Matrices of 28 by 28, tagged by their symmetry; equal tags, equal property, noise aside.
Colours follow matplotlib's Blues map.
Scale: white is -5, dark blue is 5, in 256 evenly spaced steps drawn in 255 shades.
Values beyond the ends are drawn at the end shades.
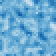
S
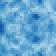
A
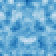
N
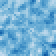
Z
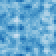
A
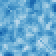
Z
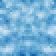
N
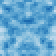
N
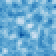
S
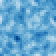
S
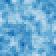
S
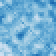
S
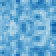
A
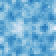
A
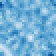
S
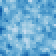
S
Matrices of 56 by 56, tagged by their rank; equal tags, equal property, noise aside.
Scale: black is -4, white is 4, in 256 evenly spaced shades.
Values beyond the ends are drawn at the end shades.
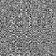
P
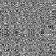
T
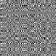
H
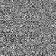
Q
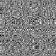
T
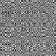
H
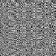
P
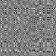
H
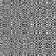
H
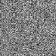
Q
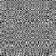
H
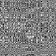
P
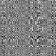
H
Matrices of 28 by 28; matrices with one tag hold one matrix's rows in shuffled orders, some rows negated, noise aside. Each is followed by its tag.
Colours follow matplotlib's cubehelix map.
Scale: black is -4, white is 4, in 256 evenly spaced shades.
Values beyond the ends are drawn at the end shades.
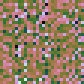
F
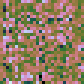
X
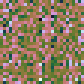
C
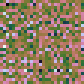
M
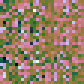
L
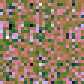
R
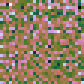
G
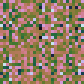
C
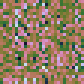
F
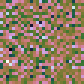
R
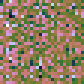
R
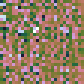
L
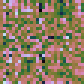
X
